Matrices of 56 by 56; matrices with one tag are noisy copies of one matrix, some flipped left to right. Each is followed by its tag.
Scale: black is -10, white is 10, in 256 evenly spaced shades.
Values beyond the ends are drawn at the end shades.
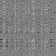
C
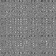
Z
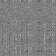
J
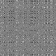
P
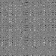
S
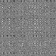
Z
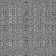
S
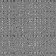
Z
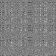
S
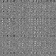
Z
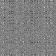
P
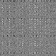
Z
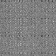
Z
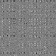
Z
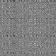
Z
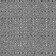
Z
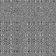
J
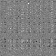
C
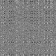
P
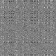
P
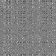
P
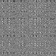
Z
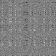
S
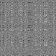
S
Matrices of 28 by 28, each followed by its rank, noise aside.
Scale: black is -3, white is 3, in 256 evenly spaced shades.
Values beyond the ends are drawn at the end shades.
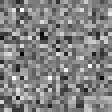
eight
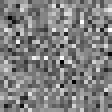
eight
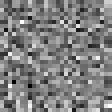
five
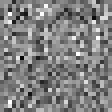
seven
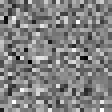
eight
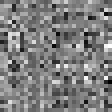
five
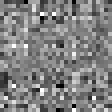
five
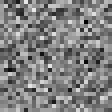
eight
